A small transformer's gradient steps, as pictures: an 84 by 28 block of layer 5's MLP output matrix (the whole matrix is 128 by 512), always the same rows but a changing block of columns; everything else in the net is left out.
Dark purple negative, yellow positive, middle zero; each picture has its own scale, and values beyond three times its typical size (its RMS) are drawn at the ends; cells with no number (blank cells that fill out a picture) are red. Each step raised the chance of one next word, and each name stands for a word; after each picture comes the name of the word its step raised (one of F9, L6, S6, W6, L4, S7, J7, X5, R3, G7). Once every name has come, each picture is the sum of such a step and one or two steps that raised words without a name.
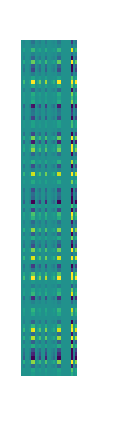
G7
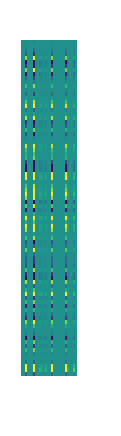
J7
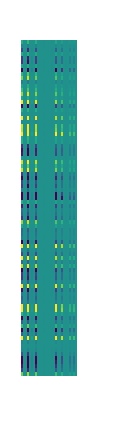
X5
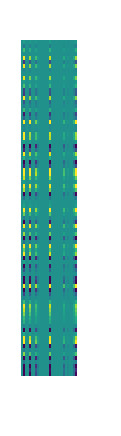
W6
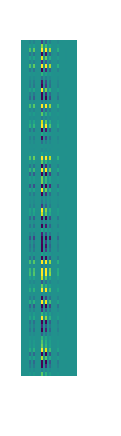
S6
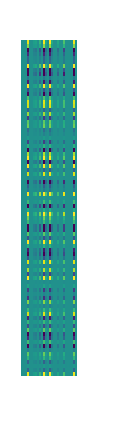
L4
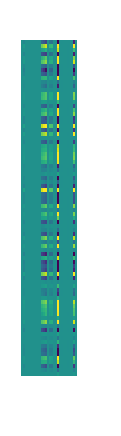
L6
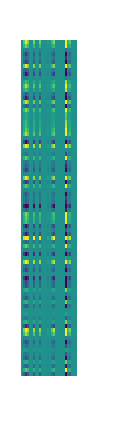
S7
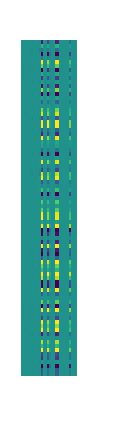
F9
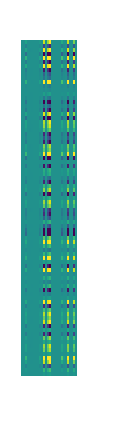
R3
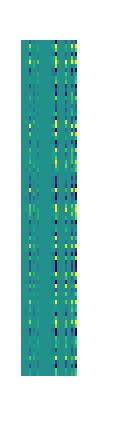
L6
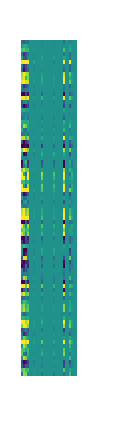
W6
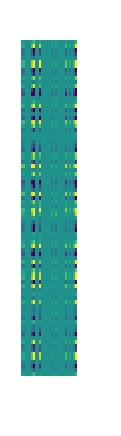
L4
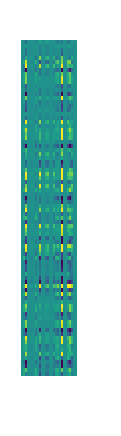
W6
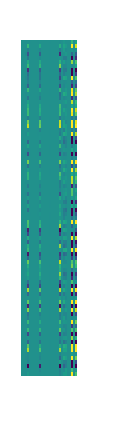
F9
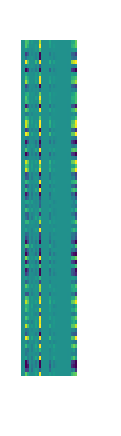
X5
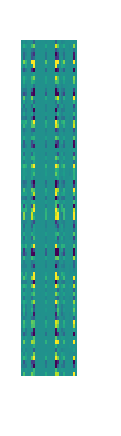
L4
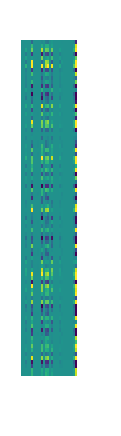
S6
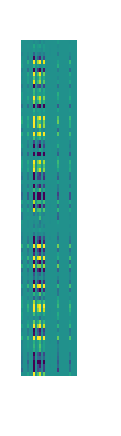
X5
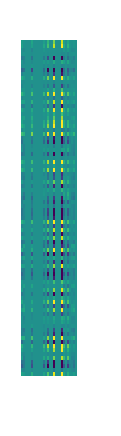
X5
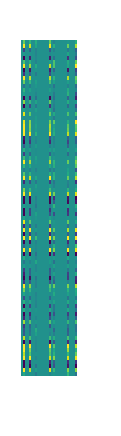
S7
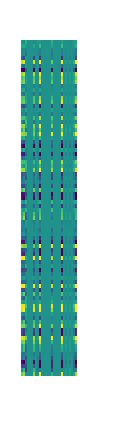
X5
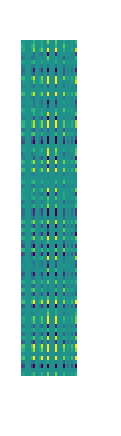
R3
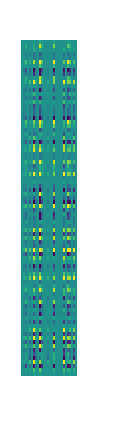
G7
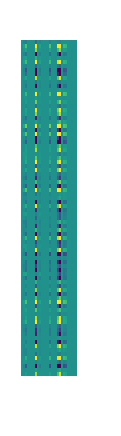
L6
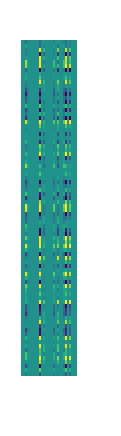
R3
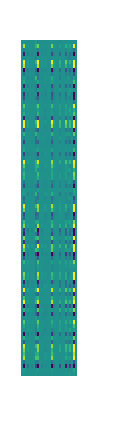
F9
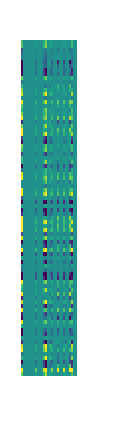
J7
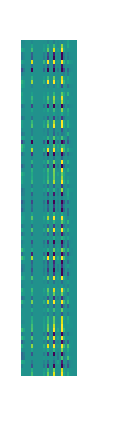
G7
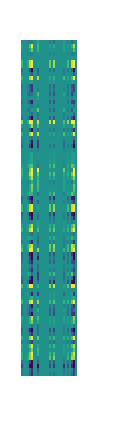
W6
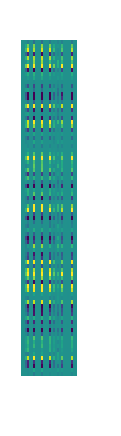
S6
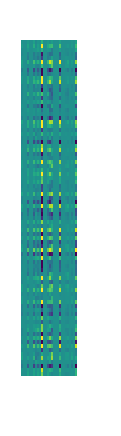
G7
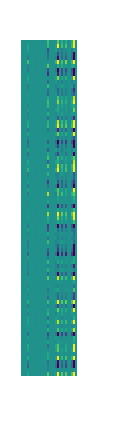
L4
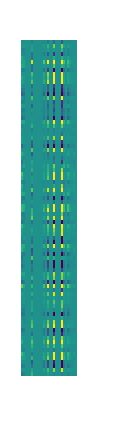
W6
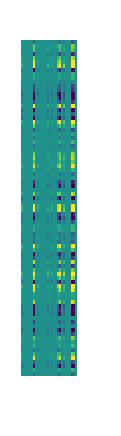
S6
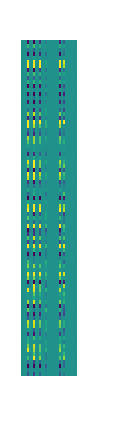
F9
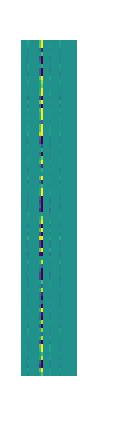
S7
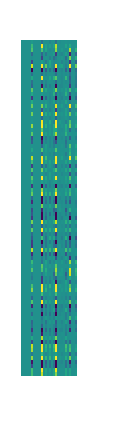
S6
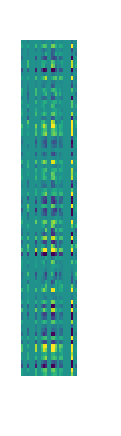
F9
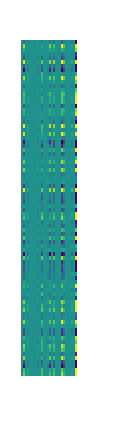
L6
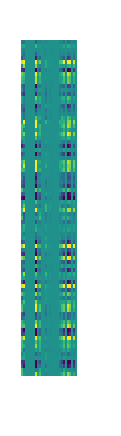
X5
